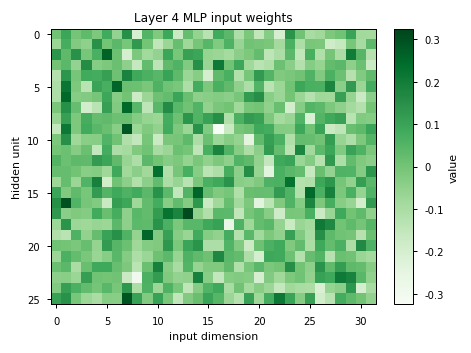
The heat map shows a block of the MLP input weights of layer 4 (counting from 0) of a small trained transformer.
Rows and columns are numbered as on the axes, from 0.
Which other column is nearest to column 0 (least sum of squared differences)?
2
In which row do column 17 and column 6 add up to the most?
5
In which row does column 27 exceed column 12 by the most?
15
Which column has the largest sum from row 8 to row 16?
1
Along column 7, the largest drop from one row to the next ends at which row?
10
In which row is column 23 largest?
14
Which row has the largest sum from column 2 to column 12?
4
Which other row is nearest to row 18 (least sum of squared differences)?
8
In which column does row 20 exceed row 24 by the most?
30
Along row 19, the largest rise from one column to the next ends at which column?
9
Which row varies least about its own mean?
12
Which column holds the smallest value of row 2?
7
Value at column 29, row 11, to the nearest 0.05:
0.1
